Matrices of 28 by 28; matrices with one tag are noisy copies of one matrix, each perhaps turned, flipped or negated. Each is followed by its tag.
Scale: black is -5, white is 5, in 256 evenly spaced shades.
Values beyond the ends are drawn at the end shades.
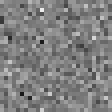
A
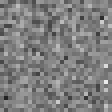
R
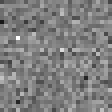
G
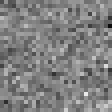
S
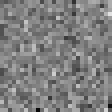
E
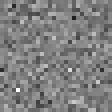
A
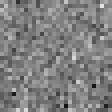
S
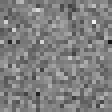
A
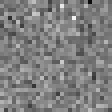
G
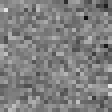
S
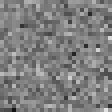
E
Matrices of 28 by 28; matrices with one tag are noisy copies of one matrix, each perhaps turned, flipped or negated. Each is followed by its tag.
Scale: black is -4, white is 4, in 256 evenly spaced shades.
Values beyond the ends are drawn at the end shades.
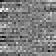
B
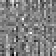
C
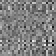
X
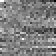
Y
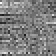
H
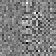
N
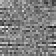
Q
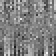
B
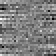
B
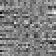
C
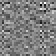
X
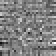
C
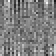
B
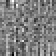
C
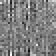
Q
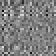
X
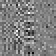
N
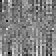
B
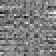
C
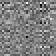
X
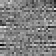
Q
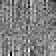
Q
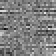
Q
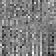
H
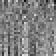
Y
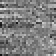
Y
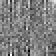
Q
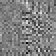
N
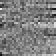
Y
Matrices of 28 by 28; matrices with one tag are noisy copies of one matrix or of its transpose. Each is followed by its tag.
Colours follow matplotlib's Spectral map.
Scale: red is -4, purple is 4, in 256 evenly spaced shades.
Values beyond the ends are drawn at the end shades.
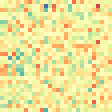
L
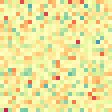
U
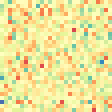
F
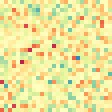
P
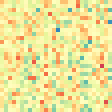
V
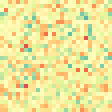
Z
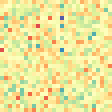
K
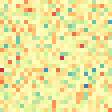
U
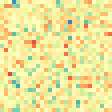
Z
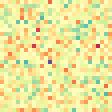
K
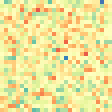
F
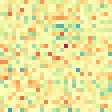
V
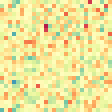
Z
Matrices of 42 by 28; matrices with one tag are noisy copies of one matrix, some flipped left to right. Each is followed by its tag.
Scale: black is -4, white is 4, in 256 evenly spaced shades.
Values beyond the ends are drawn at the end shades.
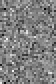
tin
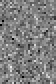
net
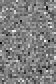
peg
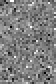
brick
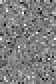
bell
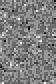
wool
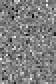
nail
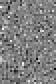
peg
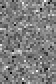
brick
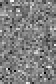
brick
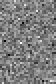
wool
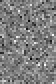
wool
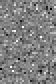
peg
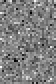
bell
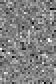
tin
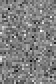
peg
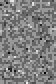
brick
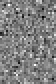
nail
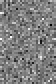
bell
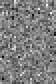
nail
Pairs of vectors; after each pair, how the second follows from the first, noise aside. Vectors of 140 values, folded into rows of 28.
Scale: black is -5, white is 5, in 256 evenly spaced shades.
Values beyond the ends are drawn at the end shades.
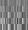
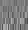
wrapped around, partly zeroed.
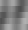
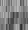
wrapped around.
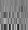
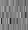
wrapped around, partly zeroed.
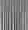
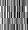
wrapped around, scaled up.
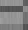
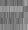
negated, shrunk.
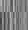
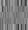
wrapped around, partly zeroed.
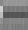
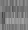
wrapped around, negated, shrunk.
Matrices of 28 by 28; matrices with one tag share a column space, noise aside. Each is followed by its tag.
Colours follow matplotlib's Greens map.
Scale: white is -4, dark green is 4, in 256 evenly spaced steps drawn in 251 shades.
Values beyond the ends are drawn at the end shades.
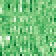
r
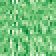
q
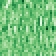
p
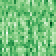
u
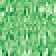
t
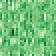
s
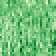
u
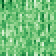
s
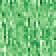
u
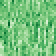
u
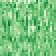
p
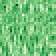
r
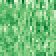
p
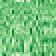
q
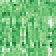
u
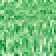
q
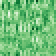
p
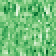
t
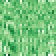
q
